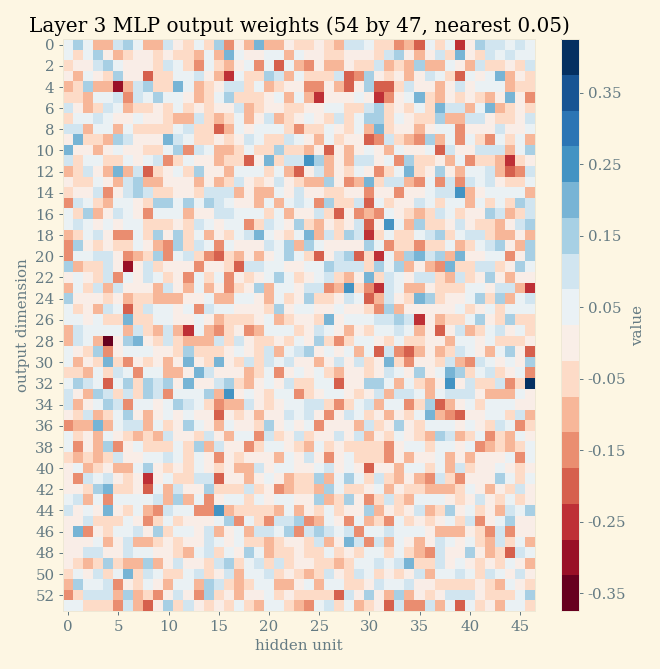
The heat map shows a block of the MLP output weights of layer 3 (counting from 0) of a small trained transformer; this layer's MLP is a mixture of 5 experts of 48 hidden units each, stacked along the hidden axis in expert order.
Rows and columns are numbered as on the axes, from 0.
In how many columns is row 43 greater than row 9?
22
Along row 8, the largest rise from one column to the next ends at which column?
31
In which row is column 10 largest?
9
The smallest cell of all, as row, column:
28, 4
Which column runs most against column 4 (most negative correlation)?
6
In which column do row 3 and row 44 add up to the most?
30
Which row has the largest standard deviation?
20
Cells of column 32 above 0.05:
14
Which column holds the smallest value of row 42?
8
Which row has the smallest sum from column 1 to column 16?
24
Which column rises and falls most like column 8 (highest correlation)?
39
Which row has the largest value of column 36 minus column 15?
35
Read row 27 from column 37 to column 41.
-0.2 0 0.1 -0.1 -0.05
